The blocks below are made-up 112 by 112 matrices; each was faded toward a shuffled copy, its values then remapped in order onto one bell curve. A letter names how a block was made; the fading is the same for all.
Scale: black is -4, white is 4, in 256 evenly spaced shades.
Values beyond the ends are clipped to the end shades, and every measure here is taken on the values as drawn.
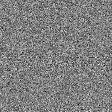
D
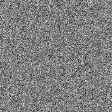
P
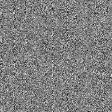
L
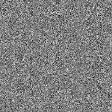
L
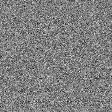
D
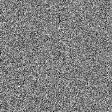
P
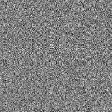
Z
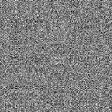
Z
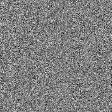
P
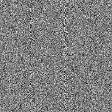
L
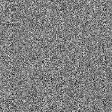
L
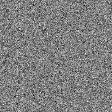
P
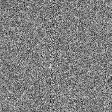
P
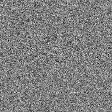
D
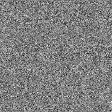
D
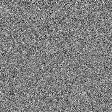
D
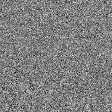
D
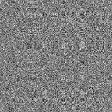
Z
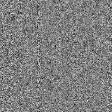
L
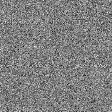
D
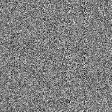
L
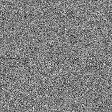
D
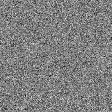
D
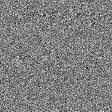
D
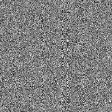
L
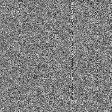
L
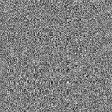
Z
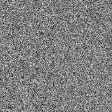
P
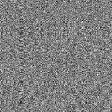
Z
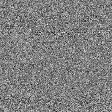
D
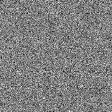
D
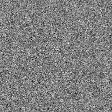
D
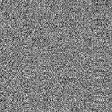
Z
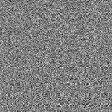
Z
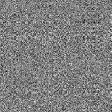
Z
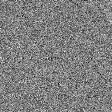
D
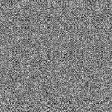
Z
